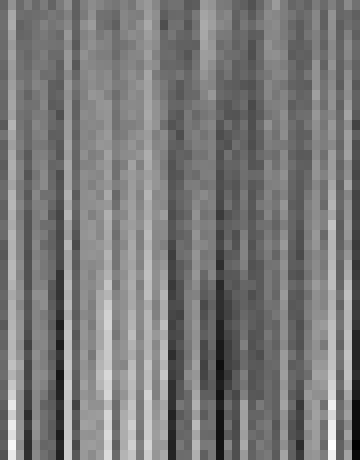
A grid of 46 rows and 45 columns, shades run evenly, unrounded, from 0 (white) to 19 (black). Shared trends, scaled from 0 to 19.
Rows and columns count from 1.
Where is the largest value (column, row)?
45, 45
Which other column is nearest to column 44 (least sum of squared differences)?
13
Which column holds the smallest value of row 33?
14
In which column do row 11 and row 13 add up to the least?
2
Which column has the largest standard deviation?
28
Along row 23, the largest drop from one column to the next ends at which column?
9
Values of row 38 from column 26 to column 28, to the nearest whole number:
14 12 17
